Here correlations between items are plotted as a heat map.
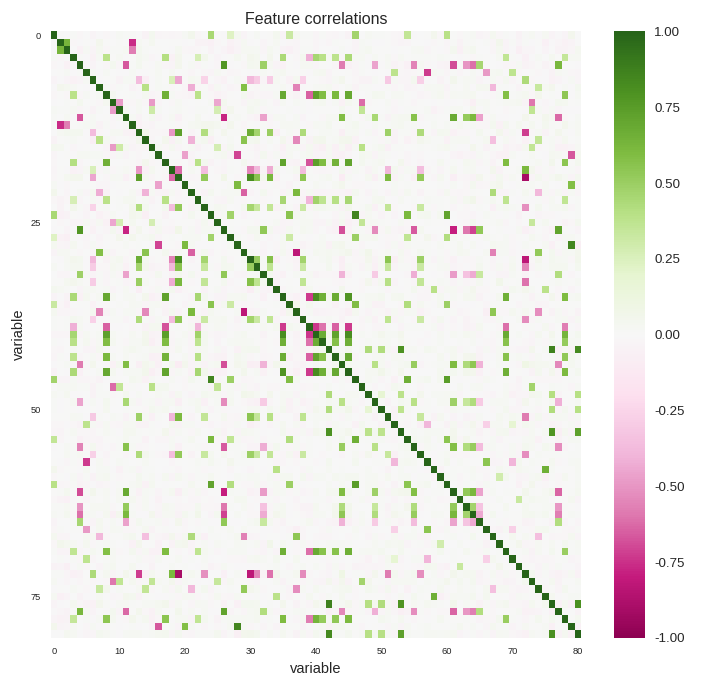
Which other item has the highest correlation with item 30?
19
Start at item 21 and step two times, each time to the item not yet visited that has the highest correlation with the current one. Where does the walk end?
67
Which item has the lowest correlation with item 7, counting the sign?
37
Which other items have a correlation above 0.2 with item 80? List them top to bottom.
42, 48, 50, 53, 76
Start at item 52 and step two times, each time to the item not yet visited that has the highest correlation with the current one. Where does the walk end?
70
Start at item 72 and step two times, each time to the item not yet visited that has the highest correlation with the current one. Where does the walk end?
6
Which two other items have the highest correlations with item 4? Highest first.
26, 77
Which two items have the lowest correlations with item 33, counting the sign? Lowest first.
72, 18
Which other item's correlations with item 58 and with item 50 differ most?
75
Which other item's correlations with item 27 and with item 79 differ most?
28
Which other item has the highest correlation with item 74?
29
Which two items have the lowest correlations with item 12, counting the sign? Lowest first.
1, 2
